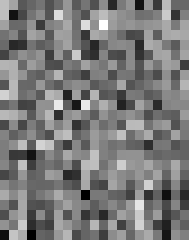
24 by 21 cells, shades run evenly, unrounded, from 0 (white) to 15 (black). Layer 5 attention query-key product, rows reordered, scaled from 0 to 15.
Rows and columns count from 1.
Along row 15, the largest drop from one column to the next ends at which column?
5
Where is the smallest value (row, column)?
3, 12
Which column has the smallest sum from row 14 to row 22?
16
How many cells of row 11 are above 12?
3
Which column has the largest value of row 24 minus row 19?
1
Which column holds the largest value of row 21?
21
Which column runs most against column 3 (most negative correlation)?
19
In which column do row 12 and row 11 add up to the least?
10
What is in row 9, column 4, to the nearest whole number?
9
